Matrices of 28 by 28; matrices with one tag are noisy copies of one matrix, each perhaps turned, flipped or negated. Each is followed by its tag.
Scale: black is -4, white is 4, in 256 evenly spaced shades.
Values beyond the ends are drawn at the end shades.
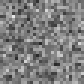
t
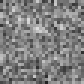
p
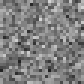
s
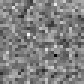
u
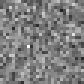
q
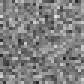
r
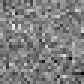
t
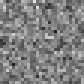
s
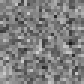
u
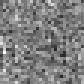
p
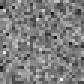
q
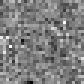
p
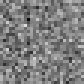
q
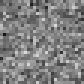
p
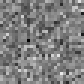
q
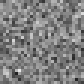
s
